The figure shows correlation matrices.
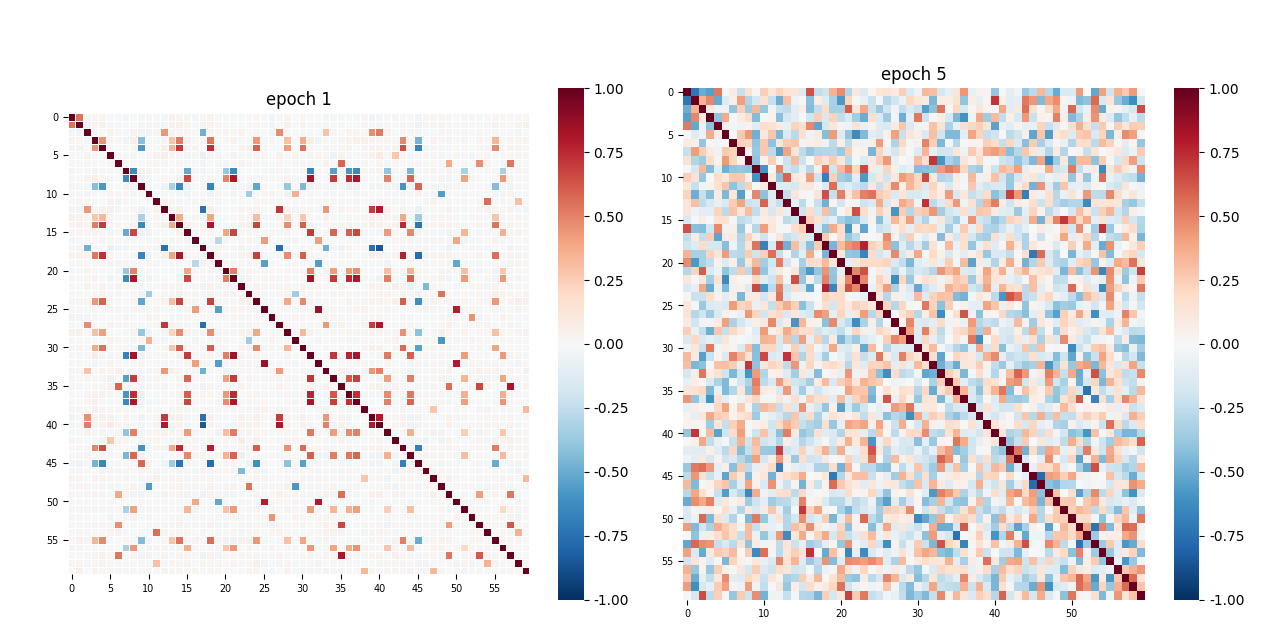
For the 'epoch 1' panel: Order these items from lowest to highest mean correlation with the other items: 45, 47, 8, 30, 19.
45, 19, 47, 30, 8
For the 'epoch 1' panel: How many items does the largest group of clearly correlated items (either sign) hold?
13
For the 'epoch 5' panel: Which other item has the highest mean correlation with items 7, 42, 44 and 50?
2
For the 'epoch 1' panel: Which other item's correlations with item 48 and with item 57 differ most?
35
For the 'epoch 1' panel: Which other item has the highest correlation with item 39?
40
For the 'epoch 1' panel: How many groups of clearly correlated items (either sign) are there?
12
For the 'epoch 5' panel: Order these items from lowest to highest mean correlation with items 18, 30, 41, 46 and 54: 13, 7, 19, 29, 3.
29, 13, 7, 3, 19
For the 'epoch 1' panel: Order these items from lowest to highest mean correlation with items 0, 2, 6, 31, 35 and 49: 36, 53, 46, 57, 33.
46, 33, 36, 53, 57
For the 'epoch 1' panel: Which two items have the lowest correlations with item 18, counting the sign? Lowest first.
45, 9
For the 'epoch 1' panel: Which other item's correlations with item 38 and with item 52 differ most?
26
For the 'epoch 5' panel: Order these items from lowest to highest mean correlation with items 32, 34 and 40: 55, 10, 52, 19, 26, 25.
52, 19, 10, 26, 55, 25
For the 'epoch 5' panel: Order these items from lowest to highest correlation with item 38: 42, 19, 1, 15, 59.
15, 1, 42, 19, 59
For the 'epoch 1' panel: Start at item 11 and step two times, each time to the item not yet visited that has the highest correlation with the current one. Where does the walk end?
58
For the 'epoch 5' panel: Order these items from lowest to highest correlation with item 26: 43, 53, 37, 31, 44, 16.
53, 44, 43, 16, 37, 31
